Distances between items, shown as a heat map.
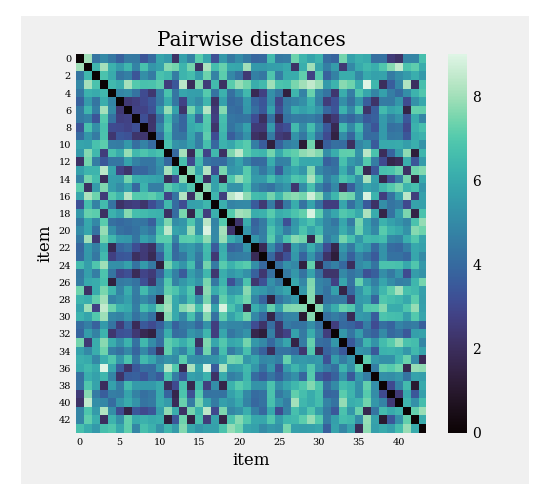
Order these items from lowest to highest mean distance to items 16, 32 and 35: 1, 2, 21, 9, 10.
9, 10, 2, 21, 1
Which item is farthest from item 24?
3
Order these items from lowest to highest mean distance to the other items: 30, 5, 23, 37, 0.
23, 5, 37, 0, 30
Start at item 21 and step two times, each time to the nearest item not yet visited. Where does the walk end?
2
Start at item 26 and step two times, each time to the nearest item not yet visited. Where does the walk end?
22
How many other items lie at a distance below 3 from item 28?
4
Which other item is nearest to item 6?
41
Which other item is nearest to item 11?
42
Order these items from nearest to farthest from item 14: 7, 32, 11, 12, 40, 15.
11, 12, 40, 32, 7, 15
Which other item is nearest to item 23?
32
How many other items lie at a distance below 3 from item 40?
3
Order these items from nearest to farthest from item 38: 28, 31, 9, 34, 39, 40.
39, 31, 40, 9, 34, 28
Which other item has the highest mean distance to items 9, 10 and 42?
29
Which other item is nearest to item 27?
33
